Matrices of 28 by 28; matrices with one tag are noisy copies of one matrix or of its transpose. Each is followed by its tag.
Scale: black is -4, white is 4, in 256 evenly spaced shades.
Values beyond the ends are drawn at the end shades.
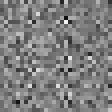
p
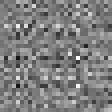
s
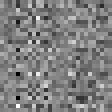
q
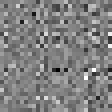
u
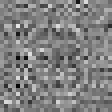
s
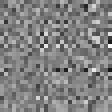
u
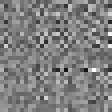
u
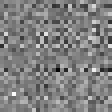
u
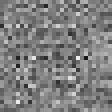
s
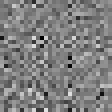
u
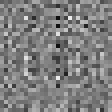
s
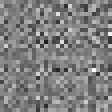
u
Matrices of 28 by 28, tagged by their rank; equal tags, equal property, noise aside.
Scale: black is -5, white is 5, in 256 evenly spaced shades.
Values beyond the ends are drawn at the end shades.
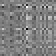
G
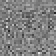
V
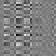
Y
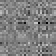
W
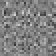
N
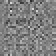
V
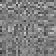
N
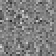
V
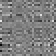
W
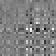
G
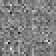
V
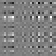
Y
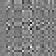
G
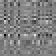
G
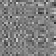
W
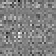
N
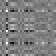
Y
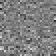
V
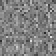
V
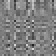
G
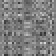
W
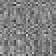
N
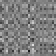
G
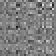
W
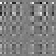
Y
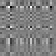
Y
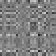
G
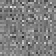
N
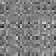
W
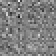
V
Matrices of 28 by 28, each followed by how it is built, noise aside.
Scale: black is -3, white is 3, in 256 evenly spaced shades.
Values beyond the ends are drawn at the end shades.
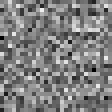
blocks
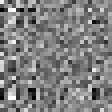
low rank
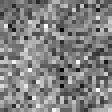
smooth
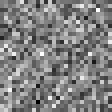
Hankel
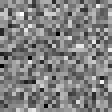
blocks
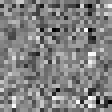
low rank
